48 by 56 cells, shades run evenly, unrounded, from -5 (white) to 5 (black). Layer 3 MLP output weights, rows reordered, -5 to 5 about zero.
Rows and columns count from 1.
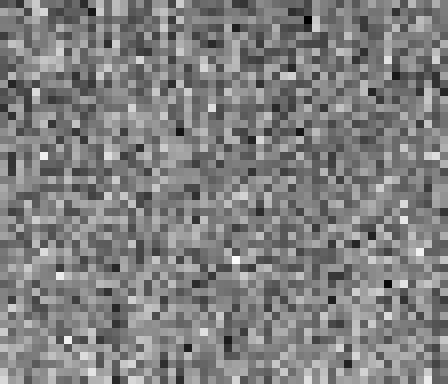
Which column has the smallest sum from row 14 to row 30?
14
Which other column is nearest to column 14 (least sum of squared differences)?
10
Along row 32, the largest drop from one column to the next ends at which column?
6
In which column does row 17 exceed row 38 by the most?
38
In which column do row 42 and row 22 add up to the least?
1
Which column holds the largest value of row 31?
45
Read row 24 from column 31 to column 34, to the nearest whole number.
-2 0 -1 2
